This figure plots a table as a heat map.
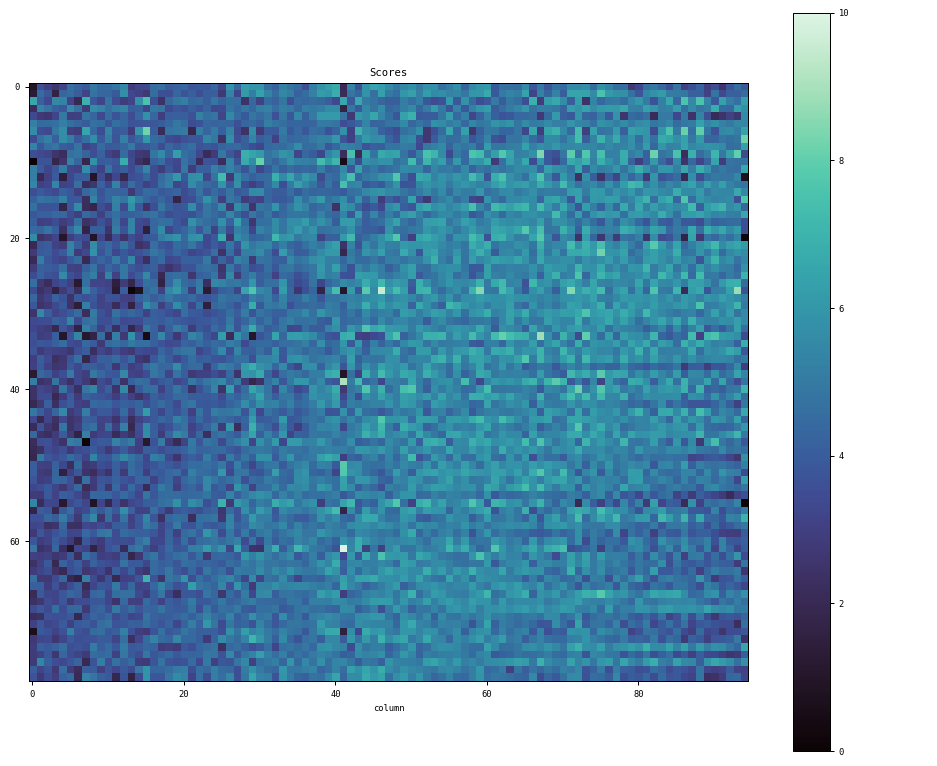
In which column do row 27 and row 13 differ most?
41
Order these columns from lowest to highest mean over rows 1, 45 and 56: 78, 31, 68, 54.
68, 31, 78, 54
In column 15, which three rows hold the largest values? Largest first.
6, 2, 65
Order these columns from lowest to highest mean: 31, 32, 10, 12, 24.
10, 12, 24, 32, 31
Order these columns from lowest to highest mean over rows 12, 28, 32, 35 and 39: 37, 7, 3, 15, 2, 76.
2, 3, 7, 15, 37, 76
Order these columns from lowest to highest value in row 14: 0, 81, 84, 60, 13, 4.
13, 0, 4, 60, 84, 81
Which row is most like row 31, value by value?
14
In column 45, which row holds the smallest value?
33
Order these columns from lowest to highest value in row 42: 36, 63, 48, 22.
22, 36, 48, 63
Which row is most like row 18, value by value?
66
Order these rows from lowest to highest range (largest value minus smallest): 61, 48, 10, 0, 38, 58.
58, 48, 0, 38, 10, 61
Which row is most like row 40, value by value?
45
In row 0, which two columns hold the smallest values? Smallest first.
0, 41
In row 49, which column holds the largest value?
50
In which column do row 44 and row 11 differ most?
46
